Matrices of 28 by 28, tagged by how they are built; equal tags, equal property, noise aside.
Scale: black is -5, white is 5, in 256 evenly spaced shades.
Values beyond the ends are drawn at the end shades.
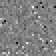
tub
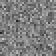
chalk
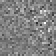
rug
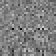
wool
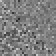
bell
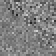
rug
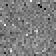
tub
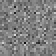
wool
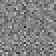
wool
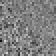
bell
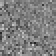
bell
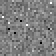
tub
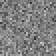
chalk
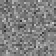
chalk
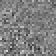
bell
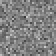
chalk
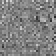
wool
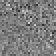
rug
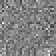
wool
